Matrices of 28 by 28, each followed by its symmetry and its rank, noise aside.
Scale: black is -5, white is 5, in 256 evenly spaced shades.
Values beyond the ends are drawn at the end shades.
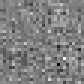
antisymmetric, rank six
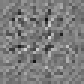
symmetric, rank five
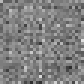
no symmetry, rank five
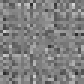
antisymmetric, rank four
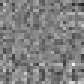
no symmetry, rank four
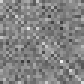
symmetric, rank five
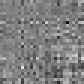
antisymmetric, rank four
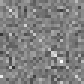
symmetric, rank five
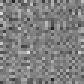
antisymmetric, rank six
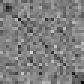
symmetric, rank six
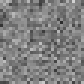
no symmetry, rank five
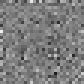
symmetric, rank five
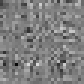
no symmetry, rank six
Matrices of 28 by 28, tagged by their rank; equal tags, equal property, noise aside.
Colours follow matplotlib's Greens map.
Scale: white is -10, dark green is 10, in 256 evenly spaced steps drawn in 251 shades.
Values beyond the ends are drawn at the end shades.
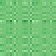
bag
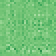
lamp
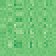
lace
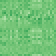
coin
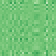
lace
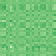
lace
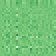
coin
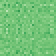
lamp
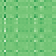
bag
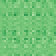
lace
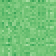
coin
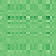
bag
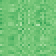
coin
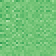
coin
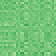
lace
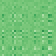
bag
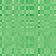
bag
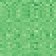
coin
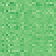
coin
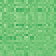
coin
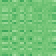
bag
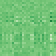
lace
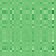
bag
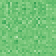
lamp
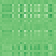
bag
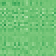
coin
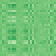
bag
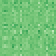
coin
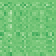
coin
